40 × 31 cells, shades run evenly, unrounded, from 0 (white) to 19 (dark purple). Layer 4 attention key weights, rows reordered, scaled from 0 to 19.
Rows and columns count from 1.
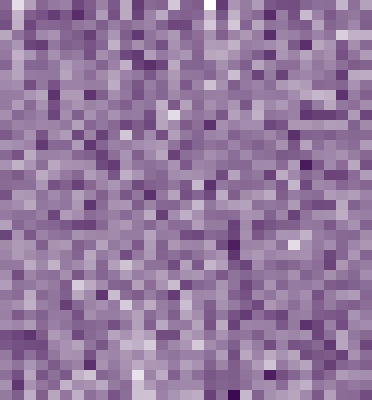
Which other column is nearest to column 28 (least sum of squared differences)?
27
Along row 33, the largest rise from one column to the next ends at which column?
20
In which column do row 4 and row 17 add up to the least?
30
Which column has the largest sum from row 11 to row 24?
26
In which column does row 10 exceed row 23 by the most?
29
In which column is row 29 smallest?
7
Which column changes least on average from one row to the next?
21
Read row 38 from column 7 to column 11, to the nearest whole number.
6 5 12 11 9
